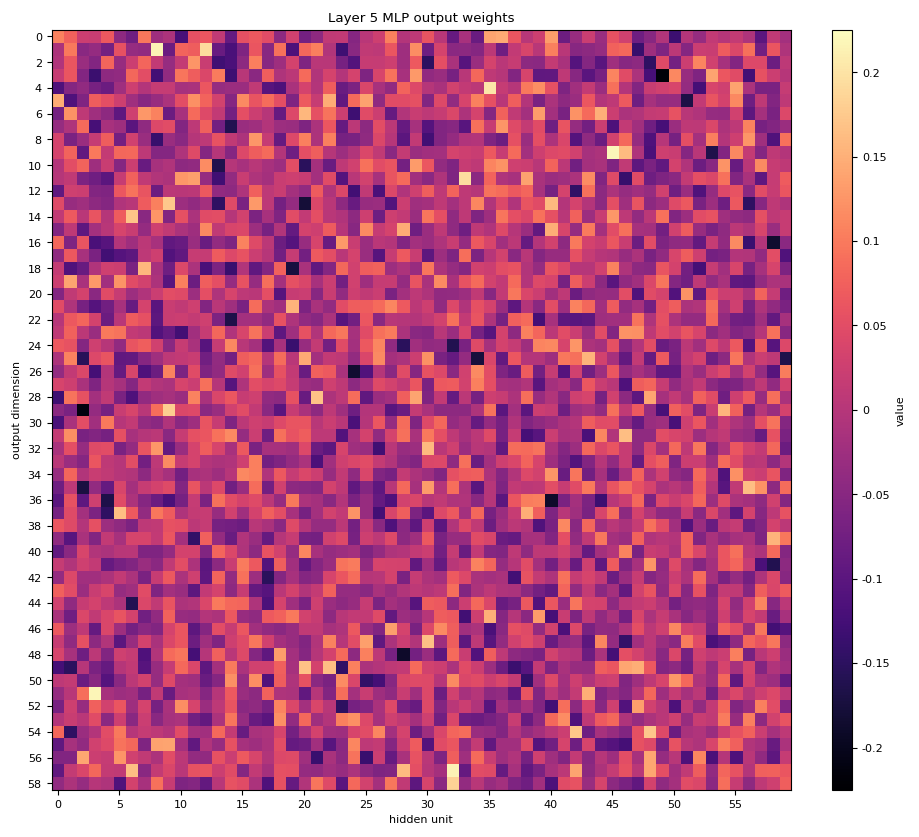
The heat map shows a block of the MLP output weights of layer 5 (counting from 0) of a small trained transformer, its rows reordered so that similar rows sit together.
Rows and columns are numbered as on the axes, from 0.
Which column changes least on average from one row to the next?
31
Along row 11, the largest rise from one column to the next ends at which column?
33
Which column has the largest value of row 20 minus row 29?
2
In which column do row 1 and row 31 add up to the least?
23
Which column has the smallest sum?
17
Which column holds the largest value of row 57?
32
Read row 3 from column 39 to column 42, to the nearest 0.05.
-0.1 -0.1 0 -0.05
